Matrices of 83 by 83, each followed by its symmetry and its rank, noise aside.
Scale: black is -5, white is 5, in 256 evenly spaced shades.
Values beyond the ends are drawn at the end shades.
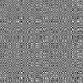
no symmetry, rank three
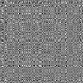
no symmetry, rank four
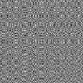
antisymmetric, rank four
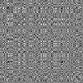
symmetric, rank four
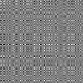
no symmetry, rank two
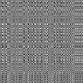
no symmetry, rank two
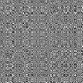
symmetric, rank four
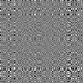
antisymmetric, rank two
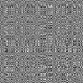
antisymmetric, rank four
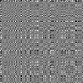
symmetric, rank two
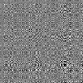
symmetric, rank four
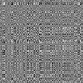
no symmetry, rank four
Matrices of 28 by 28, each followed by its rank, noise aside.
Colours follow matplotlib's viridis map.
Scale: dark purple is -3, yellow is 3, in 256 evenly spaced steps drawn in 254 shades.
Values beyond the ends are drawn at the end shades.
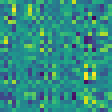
four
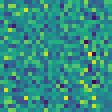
six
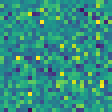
eight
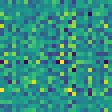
four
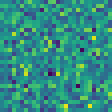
eight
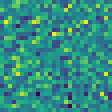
six
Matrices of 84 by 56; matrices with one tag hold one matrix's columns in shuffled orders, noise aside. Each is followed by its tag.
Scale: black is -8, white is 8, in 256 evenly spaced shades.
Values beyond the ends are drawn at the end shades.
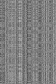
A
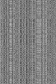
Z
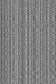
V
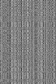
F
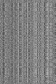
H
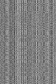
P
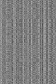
Z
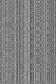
A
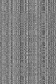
P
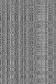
V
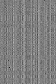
V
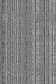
P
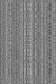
H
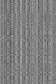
P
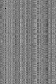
Z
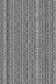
F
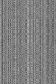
Z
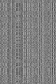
H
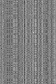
Z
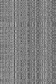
F
